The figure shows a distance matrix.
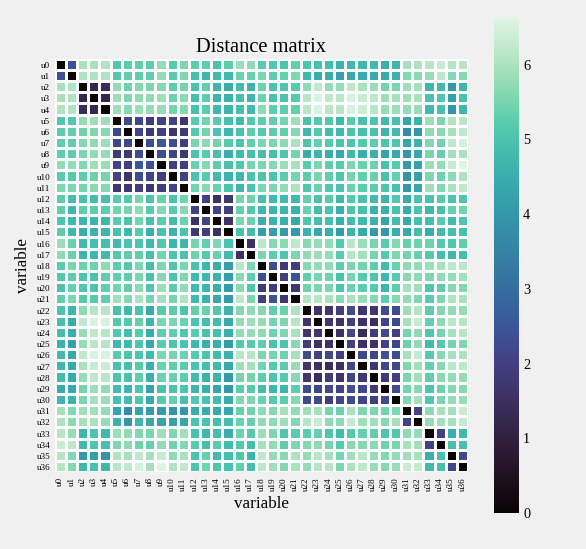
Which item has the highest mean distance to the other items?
u36
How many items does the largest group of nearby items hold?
9
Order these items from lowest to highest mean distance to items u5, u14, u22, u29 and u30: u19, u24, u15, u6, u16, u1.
u24, u15, u6, u1, u19, u16
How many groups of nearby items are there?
10
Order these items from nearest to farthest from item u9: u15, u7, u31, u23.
u7, u31, u15, u23
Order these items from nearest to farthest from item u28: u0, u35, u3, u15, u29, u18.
u29, u15, u0, u18, u35, u3
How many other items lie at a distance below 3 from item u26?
8
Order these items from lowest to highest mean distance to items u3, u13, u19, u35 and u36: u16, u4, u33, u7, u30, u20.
u4, u20, u33, u16, u30, u7
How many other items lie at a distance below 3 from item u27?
8
